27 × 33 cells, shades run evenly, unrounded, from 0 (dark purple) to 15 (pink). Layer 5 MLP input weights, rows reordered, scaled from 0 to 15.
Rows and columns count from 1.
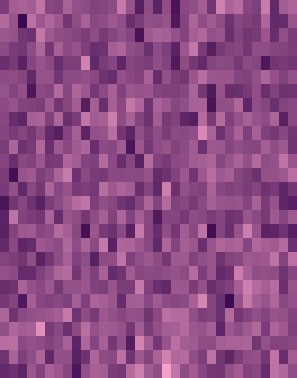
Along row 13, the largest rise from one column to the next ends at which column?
3
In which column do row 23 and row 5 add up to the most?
10
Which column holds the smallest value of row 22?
26
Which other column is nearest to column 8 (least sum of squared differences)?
21
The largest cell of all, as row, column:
27, 19
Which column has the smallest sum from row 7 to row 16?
1
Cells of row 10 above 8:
6
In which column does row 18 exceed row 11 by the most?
15
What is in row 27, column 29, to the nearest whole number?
6
